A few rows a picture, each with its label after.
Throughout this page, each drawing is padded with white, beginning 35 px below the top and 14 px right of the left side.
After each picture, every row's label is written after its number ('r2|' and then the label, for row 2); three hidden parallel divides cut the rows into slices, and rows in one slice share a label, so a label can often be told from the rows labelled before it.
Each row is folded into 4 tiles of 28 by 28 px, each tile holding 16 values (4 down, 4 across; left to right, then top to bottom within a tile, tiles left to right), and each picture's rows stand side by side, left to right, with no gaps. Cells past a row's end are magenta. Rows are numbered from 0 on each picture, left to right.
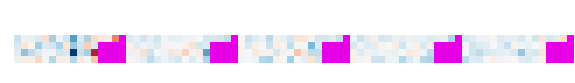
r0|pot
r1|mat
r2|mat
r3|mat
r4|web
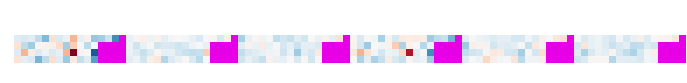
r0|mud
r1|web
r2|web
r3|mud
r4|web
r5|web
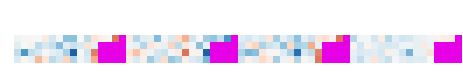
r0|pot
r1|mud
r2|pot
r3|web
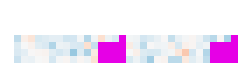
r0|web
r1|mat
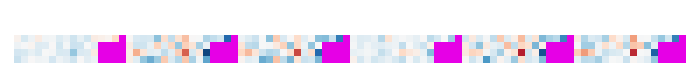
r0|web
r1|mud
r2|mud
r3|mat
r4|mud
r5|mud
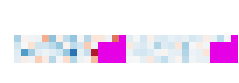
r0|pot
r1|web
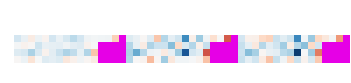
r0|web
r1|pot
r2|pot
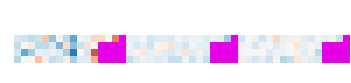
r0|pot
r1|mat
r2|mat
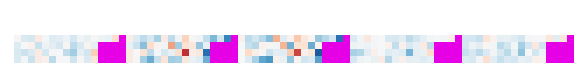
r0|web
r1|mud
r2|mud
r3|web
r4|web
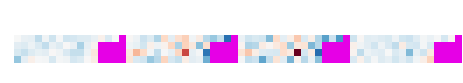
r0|web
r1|mud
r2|mud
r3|web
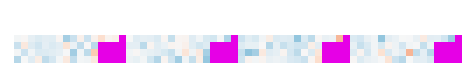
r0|web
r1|mat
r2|web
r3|mat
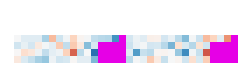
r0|mud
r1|pot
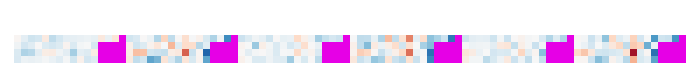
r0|web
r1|mud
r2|mat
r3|mud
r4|mat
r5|mud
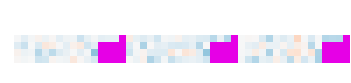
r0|mat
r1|mat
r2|mat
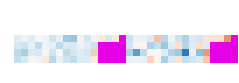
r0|web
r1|pot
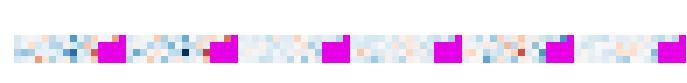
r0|pot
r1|pot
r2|mat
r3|mat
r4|mud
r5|mat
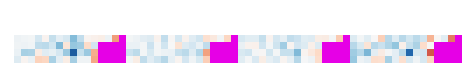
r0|pot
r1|web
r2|web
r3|pot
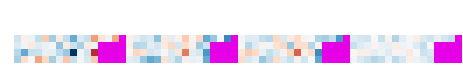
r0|pot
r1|mud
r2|mud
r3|mat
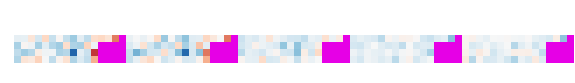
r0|pot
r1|pot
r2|web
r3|mat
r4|mat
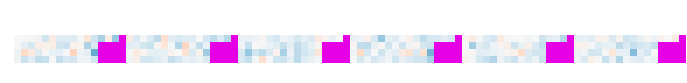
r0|mat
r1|mat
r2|web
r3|mat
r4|mat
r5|web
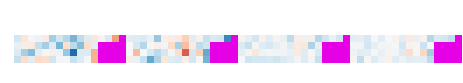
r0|pot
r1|mud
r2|mat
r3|mat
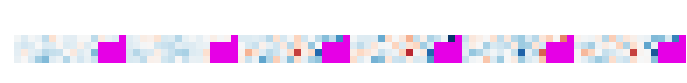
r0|mat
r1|web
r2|mud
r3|mud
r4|pot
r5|mud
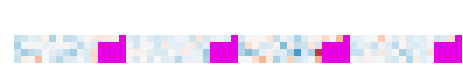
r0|web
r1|mat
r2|pot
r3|web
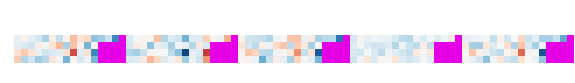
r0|mud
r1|pot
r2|mud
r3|web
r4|mud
